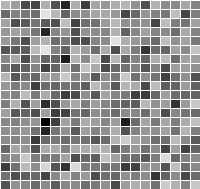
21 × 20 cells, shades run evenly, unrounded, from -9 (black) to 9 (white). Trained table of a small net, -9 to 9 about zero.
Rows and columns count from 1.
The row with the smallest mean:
20
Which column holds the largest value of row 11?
3
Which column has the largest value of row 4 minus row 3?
2
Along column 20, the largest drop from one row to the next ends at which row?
13
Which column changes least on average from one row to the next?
11
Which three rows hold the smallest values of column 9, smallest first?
1, 5, 10
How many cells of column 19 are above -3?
18
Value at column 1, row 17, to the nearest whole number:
-2
